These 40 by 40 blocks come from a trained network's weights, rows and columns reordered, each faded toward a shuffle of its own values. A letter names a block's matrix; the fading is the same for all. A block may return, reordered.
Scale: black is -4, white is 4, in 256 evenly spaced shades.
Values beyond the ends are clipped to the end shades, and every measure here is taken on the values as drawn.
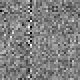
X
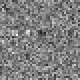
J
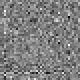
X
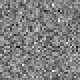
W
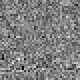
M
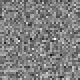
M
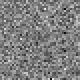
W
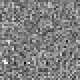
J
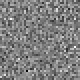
J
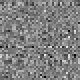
X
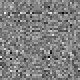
X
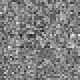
J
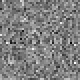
W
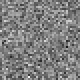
M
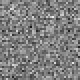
M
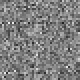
J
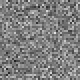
M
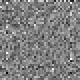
X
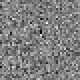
W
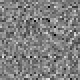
X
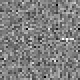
J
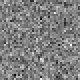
W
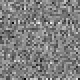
M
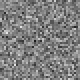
M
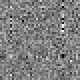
X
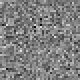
M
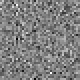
W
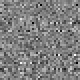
X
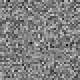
M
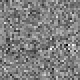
J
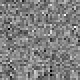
W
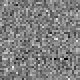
W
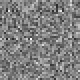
J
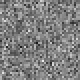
M
